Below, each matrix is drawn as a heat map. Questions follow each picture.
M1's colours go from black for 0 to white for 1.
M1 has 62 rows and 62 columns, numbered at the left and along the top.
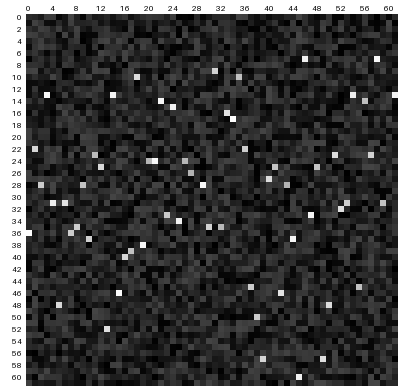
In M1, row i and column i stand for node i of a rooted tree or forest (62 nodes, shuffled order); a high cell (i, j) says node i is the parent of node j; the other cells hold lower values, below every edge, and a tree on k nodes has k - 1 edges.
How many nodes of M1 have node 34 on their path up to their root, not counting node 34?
8
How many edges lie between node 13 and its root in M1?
7
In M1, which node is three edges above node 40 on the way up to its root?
24
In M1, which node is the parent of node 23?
33
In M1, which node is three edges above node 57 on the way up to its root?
16
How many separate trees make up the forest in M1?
2
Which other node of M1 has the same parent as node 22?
56
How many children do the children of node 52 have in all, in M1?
4
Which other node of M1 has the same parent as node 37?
55
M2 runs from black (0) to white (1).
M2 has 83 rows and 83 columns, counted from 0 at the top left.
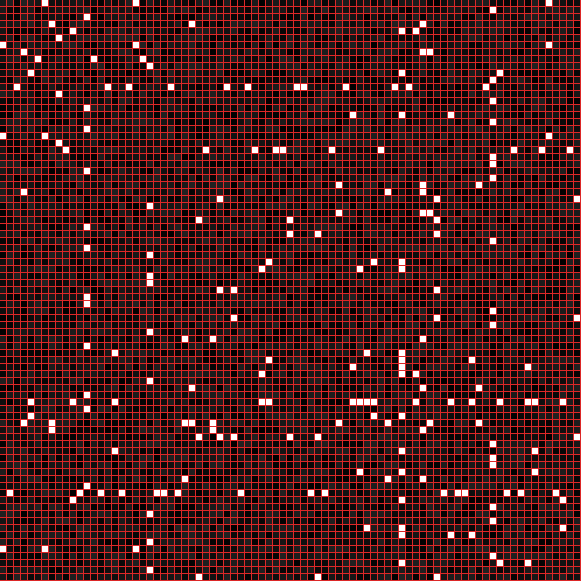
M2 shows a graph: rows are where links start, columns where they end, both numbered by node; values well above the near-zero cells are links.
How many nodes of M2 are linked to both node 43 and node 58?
1
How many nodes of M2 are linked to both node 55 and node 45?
0
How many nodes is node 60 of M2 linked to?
9
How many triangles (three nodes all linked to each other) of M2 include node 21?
0
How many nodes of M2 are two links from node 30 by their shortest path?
6
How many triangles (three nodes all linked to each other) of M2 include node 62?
6
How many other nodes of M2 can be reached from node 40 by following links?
10
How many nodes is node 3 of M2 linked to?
3
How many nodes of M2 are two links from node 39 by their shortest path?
9
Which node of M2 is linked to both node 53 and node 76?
node 57
